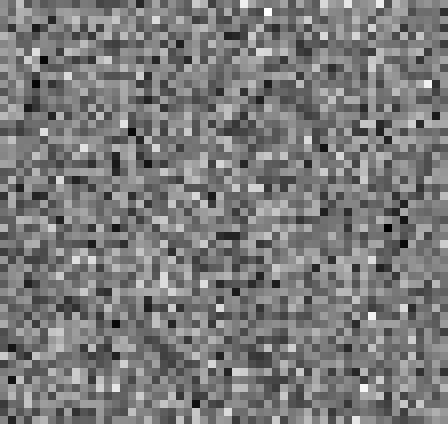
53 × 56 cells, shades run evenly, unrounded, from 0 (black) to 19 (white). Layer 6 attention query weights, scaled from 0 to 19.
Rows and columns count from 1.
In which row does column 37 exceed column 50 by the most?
27
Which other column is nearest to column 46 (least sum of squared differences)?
43
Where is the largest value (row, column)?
2, 34
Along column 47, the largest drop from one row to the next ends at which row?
5
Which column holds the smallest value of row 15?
55
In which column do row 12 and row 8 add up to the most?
47
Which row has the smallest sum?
17
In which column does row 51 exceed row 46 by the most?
21
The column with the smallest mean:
49
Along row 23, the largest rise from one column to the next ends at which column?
8
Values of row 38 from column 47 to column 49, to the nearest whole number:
6 9 9
